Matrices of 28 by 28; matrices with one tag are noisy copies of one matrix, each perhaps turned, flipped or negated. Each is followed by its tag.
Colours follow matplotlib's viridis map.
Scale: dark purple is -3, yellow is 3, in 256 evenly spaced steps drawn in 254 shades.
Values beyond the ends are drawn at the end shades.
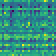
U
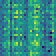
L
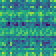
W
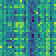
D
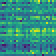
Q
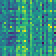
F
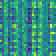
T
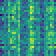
W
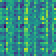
T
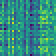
F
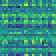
T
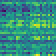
Q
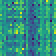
D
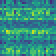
W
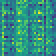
L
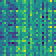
F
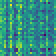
U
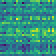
Q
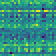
L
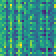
U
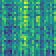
Q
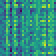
U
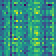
L
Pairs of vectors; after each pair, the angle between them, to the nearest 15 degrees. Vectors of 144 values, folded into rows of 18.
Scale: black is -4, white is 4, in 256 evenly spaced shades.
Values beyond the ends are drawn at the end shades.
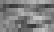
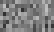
90 degrees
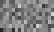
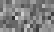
120 degrees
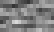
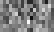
75 degrees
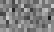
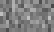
150 degrees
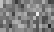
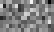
60 degrees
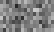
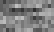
120 degrees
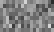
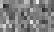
60 degrees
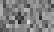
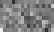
120 degrees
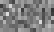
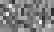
15 degrees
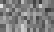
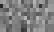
150 degrees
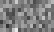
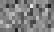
135 degrees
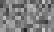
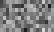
15 degrees
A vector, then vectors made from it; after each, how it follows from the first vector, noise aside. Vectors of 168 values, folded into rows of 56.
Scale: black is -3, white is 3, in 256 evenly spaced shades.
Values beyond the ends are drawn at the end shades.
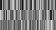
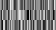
wrapped around.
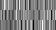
reversed, partly zeroed.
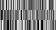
wrapped around.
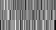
reversed, partly zeroed.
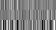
wrapped around, negated, partly zeroed.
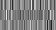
negated, partly zeroed.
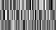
wrapped around.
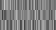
reversed, shrunk.
